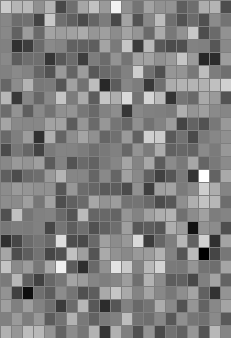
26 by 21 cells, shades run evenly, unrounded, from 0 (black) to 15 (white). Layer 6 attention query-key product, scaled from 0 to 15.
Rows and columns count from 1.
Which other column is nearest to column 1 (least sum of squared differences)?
11
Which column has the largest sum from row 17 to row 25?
12
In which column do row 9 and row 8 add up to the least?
16
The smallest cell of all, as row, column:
20, 19
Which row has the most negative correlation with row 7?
8
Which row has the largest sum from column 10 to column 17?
21
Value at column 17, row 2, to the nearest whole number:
5
